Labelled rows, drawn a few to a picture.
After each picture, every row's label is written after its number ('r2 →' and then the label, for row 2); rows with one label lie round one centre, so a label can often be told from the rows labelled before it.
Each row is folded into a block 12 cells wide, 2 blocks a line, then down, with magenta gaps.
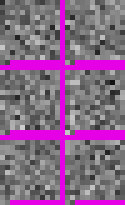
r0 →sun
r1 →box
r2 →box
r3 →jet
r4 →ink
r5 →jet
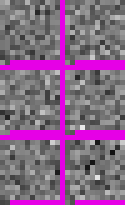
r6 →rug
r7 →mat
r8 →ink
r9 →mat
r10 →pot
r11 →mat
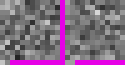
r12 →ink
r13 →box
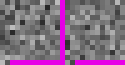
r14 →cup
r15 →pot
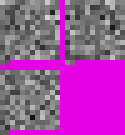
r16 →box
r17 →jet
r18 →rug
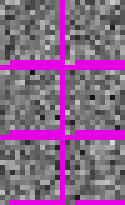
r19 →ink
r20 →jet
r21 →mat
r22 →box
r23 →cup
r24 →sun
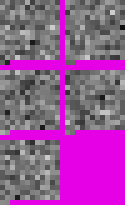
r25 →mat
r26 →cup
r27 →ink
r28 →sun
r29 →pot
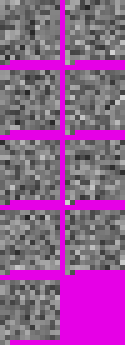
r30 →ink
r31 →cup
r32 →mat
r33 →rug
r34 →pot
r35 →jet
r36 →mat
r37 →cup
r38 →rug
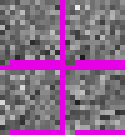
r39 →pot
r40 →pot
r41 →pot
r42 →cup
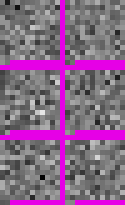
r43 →box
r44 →ink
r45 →sun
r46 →jet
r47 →rug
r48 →rug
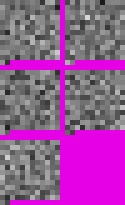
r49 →rug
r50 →rug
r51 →rug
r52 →pot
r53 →pot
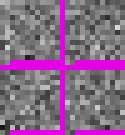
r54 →jet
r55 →ink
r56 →pot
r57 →mat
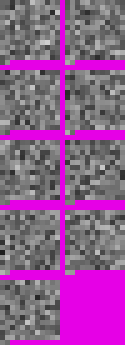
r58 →sun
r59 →jet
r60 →sun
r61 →box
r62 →cup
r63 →sun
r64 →jet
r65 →rug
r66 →box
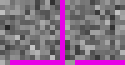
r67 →ink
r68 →jet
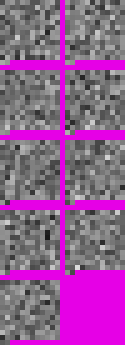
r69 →rug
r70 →ink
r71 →box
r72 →box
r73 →box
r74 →mat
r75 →jet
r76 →pot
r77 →pot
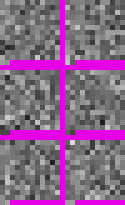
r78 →ink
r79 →cup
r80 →pot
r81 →sun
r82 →jet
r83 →ink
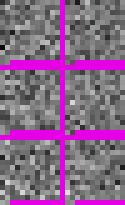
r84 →cup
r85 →mat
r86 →ink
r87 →pot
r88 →jet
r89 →cup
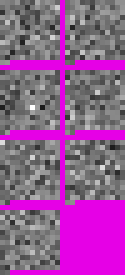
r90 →sun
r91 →pot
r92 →rug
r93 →jet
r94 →box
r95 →ink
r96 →pot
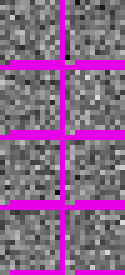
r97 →mat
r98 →jet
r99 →ink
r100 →box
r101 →ink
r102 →jet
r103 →cup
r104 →sun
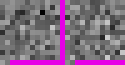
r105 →jet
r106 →jet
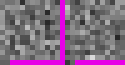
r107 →jet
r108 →mat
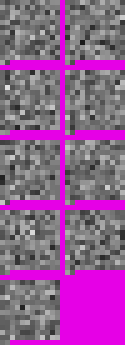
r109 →mat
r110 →box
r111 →pot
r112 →sun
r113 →mat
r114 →rug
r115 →mat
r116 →cup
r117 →pot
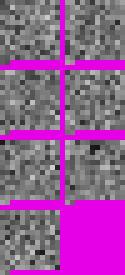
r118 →pot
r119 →jet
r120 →ink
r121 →sun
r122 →cup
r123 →ink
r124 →box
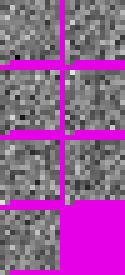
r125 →pot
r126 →sun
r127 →pot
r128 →ink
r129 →jet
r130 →ink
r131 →box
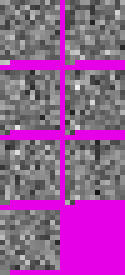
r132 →box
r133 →mat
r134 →mat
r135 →mat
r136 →mat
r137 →mat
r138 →jet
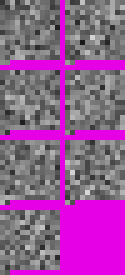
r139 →cup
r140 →box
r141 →cup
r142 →pot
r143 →cup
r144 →jet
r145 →rug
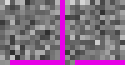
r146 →ink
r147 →ink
